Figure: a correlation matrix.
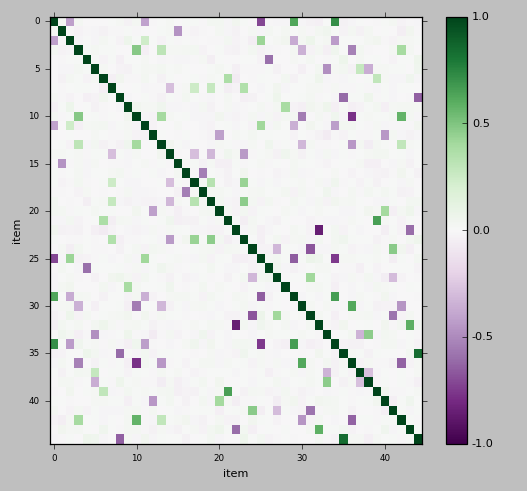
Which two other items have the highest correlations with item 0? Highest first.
34, 29
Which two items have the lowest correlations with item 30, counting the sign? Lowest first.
10, 42
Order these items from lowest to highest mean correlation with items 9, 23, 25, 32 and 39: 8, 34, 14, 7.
34, 14, 8, 7
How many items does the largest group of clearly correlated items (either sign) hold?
6
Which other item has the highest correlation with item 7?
23
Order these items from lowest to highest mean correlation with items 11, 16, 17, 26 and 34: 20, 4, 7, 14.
4, 14, 20, 7
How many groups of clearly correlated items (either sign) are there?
13
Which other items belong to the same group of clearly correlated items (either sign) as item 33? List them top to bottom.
5, 37, 38
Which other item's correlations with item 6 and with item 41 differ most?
31
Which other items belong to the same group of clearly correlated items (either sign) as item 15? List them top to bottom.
1
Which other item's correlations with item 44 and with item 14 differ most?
35
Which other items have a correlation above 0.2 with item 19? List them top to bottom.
7, 17, 23
